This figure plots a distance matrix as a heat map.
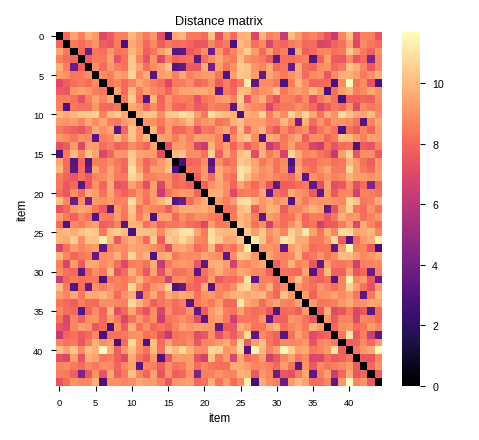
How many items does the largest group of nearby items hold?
6
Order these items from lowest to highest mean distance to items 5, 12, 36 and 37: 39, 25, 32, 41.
39, 41, 32, 25
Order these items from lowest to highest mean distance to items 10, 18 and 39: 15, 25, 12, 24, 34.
12, 34, 25, 24, 15
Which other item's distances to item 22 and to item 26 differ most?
40
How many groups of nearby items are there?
14
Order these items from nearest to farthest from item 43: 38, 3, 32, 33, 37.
3, 38, 32, 33, 37
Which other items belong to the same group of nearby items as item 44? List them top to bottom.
6, 27, 31, 38
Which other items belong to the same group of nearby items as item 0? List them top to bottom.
15
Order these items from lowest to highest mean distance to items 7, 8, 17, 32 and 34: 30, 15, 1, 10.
1, 30, 15, 10
